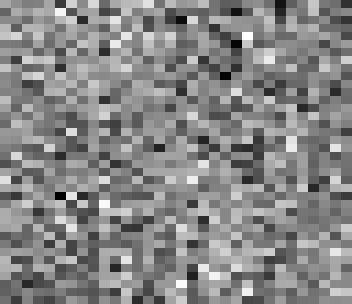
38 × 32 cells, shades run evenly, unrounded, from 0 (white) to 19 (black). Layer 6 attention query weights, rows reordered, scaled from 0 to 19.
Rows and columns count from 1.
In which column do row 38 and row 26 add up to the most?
18
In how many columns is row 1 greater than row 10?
13
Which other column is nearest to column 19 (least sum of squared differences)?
14
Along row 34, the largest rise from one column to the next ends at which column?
11
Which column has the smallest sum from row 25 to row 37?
20
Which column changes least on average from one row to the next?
9
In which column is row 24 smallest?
28
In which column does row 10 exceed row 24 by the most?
21
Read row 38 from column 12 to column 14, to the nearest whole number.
6 16 10
